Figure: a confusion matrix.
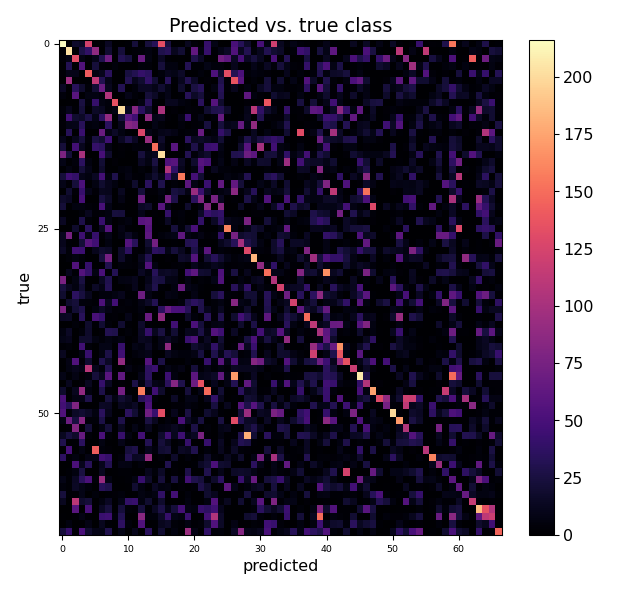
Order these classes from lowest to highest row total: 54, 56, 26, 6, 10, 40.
54, 40, 6, 56, 26, 10
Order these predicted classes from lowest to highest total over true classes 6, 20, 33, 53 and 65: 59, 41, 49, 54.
49, 54, 59, 41
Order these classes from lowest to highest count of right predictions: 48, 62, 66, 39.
39, 62, 48, 66
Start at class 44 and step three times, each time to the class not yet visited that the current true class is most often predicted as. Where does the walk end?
60
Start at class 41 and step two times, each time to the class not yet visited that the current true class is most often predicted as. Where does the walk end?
38
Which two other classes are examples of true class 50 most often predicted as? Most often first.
15, 28
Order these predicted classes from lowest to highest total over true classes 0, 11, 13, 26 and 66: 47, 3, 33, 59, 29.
47, 33, 29, 3, 59
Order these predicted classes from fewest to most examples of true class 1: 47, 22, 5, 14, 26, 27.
14, 27, 47, 22, 26, 5
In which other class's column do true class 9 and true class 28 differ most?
29
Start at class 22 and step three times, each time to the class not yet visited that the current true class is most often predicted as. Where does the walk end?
36
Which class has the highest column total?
59
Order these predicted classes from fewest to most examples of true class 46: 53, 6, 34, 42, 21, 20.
42, 53, 6, 34, 20, 21
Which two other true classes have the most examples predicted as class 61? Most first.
48, 29
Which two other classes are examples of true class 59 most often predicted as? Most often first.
6, 63
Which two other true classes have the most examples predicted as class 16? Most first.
17, 41
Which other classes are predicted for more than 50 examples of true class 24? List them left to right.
12, 13, 28
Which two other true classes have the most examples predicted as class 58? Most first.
47, 35
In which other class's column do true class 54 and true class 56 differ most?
32
